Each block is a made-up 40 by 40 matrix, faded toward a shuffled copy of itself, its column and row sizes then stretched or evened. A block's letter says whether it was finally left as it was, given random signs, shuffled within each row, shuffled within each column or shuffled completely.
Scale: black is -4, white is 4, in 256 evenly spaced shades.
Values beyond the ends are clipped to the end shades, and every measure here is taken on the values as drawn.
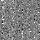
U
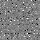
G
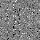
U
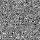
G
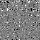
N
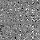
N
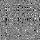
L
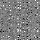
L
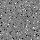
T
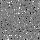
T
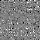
N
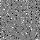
U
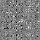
L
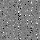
U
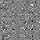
L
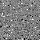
G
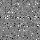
G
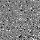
N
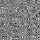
L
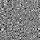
L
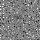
U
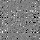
N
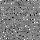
G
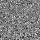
G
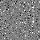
U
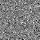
G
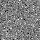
T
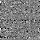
N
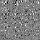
L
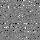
G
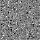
U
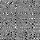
L
